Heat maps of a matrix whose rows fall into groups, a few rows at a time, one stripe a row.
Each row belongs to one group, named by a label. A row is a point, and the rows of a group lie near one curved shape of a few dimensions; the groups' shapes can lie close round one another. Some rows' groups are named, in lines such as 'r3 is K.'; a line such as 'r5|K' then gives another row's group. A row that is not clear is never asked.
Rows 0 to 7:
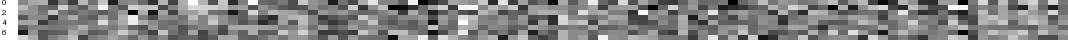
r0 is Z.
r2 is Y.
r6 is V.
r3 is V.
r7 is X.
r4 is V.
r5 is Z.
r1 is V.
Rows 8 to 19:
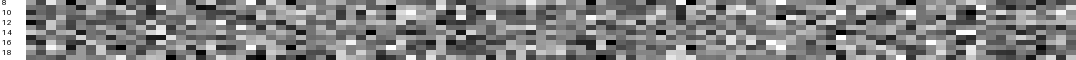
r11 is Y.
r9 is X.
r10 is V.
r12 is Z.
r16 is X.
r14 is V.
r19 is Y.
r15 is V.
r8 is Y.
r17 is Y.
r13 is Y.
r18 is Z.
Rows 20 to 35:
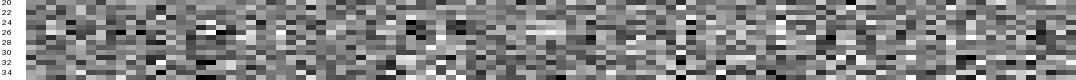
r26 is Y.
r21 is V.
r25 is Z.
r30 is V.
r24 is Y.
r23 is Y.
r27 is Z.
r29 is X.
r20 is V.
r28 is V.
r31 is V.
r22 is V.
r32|X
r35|X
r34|X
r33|Y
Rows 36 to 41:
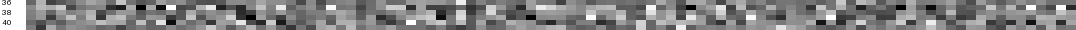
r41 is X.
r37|Y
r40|Y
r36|X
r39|Y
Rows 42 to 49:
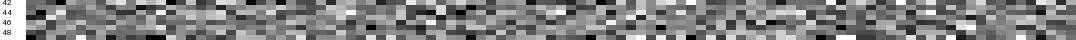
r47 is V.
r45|Z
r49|V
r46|X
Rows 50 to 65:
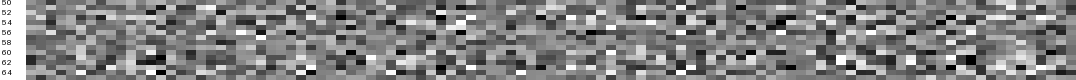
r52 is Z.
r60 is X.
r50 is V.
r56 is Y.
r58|V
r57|Z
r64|X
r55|X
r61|V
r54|Y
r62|V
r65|X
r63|V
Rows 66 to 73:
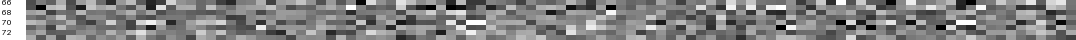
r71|Y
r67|X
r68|X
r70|V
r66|V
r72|V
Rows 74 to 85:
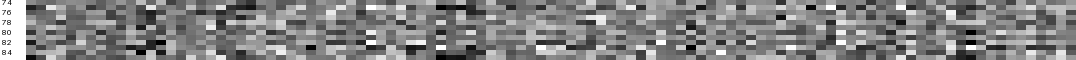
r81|Y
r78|Z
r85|Z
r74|Y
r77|Y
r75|Z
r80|V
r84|Y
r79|Y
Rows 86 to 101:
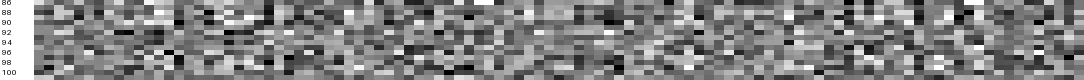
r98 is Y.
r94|Y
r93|X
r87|Y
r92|Y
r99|X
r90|Y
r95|V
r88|Z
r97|Y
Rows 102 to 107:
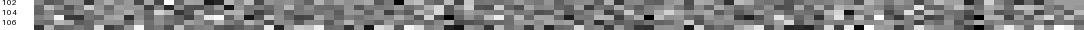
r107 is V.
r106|Y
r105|Z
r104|Y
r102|X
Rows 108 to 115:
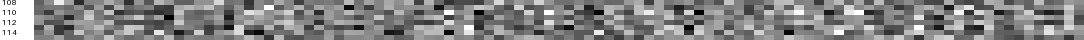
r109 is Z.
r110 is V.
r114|Y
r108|Z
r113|X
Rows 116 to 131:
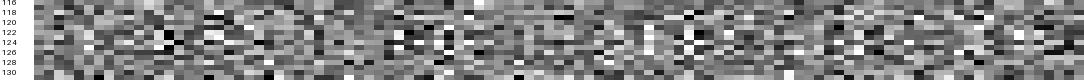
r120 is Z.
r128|Z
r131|Z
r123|X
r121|Z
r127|Y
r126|V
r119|X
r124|Y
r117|V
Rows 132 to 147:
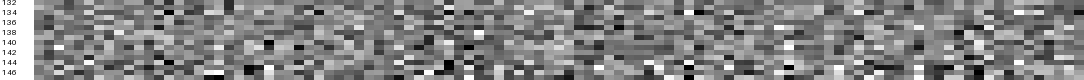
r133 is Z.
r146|Z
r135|X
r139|V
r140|Z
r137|X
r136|Y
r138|V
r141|Y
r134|X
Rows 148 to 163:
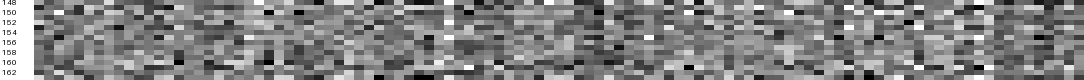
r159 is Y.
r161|X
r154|X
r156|Z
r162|Z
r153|V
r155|Z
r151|X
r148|V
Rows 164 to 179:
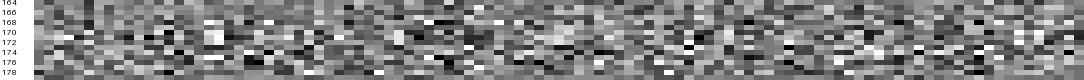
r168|Z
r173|X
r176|Y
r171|Y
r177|V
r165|V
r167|Y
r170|X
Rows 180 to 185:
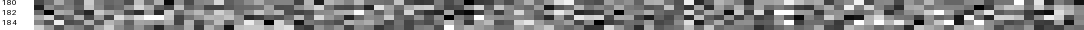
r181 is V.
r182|X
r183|V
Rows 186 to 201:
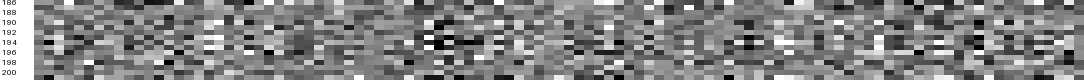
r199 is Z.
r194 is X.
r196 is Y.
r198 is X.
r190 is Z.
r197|V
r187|X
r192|Z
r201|X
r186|Y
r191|Z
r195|Z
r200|Y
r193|Z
